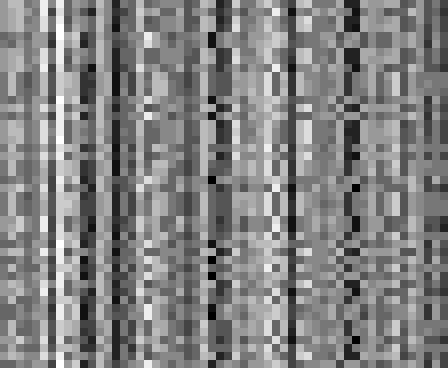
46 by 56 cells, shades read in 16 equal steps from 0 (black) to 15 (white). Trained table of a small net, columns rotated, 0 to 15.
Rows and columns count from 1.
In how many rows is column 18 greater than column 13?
20
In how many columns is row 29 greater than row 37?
12
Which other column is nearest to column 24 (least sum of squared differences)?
17
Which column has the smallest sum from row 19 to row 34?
15
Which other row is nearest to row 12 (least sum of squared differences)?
21
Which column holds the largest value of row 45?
8
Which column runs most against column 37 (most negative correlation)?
40
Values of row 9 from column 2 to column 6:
10 11 8 7 14
